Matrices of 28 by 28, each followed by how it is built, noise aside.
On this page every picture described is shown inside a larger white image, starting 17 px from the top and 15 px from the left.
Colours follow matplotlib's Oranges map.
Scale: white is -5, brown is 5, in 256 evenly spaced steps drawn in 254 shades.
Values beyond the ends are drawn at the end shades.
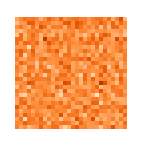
repeating columns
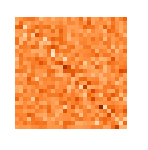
banded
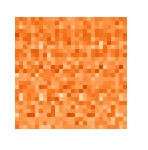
repeating columns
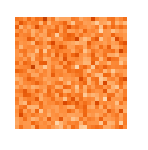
noise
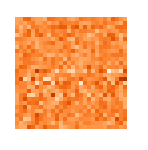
uneven rows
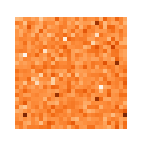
sparse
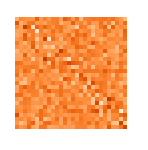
banded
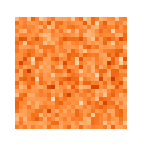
repeating columns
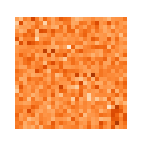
block diagonal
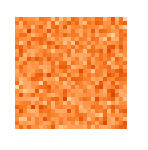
noise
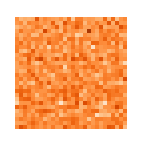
repeating columns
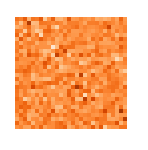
block diagonal
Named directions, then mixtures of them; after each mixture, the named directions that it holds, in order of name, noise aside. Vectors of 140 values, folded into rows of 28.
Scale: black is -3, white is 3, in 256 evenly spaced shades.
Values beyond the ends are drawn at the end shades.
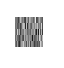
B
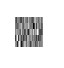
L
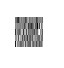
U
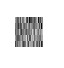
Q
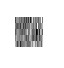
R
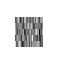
B, L, U.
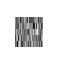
L, Q.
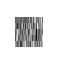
B, L, R.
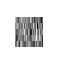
L, R.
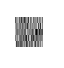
Q, R, U.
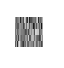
B, L, Q.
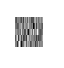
L.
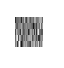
L, R, U.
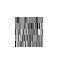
U.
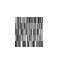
L, Q.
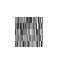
Q, R.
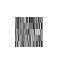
L, Q, U.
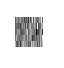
B, R.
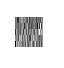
Q, U.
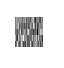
B, L.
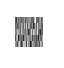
B, L.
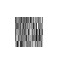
L, R.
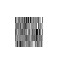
R.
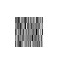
B, R, U.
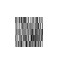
Q.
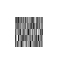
B, L, U.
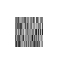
B.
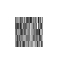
Q, R, U.
